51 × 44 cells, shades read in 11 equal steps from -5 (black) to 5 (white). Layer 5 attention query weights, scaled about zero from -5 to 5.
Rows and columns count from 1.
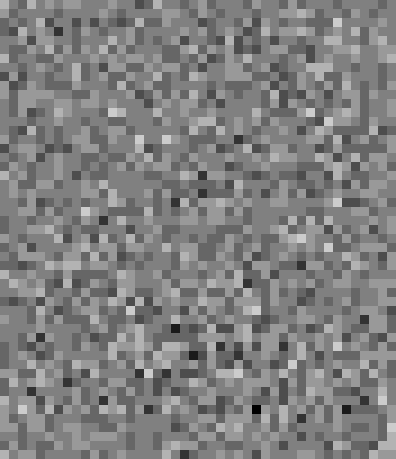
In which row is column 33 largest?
41
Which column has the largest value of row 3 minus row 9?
38
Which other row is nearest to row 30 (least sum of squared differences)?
49
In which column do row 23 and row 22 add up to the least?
20
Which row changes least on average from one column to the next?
2
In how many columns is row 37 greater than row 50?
15
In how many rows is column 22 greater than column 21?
17
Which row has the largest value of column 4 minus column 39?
46
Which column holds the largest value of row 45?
43
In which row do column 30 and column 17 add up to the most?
42
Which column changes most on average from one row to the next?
23
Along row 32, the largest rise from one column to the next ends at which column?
8
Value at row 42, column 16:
-3
